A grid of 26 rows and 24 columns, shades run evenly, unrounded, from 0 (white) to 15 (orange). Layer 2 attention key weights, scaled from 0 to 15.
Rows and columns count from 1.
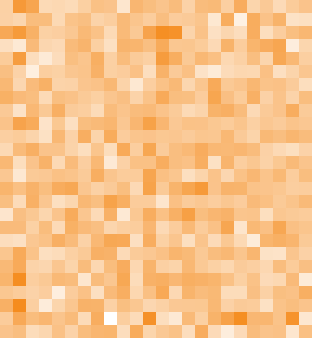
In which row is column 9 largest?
16
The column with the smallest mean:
4
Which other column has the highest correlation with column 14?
13
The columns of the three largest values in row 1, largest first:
2, 3, 19
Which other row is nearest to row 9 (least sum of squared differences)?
11
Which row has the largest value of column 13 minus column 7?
22
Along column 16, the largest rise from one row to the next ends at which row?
15
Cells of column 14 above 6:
23
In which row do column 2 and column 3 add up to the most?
1
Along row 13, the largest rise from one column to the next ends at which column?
18
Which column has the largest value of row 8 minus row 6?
17
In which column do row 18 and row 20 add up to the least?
5
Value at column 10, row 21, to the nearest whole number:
11
